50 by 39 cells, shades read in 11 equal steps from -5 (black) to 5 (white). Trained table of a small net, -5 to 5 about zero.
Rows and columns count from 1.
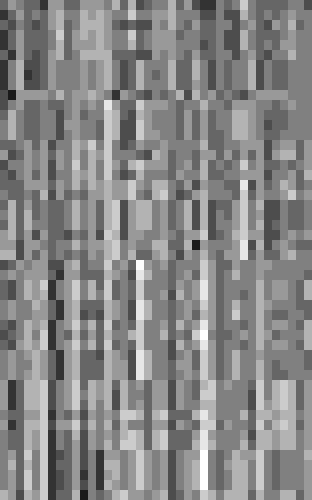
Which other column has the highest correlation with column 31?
15
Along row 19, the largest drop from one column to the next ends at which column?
32
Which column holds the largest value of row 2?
17
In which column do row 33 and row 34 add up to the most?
26
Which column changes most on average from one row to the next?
2
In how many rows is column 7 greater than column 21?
7
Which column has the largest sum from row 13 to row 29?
14
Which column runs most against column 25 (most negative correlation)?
24
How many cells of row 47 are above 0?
18
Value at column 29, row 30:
0
